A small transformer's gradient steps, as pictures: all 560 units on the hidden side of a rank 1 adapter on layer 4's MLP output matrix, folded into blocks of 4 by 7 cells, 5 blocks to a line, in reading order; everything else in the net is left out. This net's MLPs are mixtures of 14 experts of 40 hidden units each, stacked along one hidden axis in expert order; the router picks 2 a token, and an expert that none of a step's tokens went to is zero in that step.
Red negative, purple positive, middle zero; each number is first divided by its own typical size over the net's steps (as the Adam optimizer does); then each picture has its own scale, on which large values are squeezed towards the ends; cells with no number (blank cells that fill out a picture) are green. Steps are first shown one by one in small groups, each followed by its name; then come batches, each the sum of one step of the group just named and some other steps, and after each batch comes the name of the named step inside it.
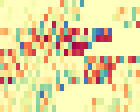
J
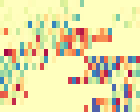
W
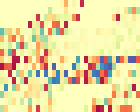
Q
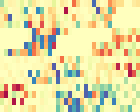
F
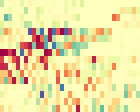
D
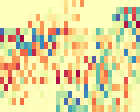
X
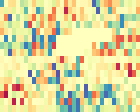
F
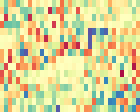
J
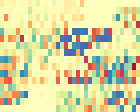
X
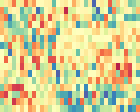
F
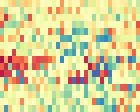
X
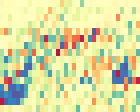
J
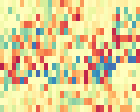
Q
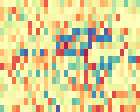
Q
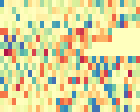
W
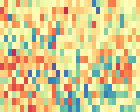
F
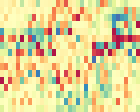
X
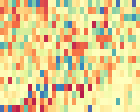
J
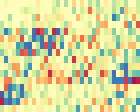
X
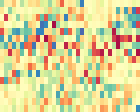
J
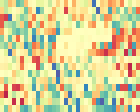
F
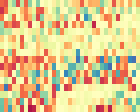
Q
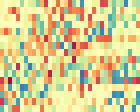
J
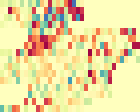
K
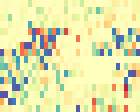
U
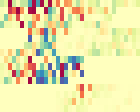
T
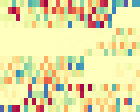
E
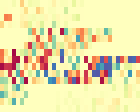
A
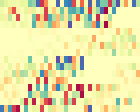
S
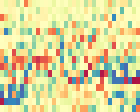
A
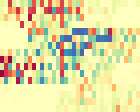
T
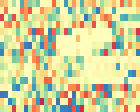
U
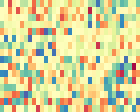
T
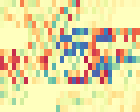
A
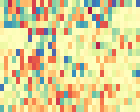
T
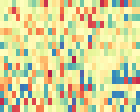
E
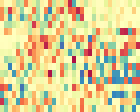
K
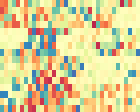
U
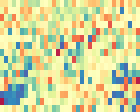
U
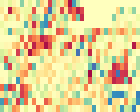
K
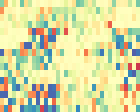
U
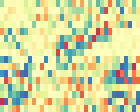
S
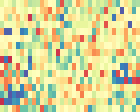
S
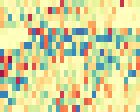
U
